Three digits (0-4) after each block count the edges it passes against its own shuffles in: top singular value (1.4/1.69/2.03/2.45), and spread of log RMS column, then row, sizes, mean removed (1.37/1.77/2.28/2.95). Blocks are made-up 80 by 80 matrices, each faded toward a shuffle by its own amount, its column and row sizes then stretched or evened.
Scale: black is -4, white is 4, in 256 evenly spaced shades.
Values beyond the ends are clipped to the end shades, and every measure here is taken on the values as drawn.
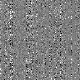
2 4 0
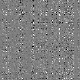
1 4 2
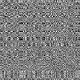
4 1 4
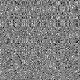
4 1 1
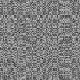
4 2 1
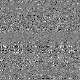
2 0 4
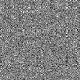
3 1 1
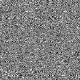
1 0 3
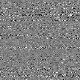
0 0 4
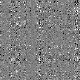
2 4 2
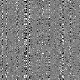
4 4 0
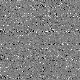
1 0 3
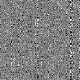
3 4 0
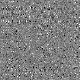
2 2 1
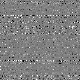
2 1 4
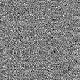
3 0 0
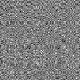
4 1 0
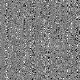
1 4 0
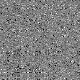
2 0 2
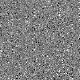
0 3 0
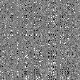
2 4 1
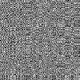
4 1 2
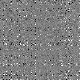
0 3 3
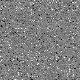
1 1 2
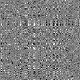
4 3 2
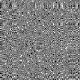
4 2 2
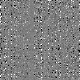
0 4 2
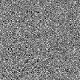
3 2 1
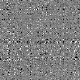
2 3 3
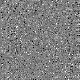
2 2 0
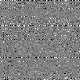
3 0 4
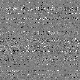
2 1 4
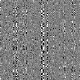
4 4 1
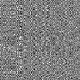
4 3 0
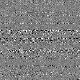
2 0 4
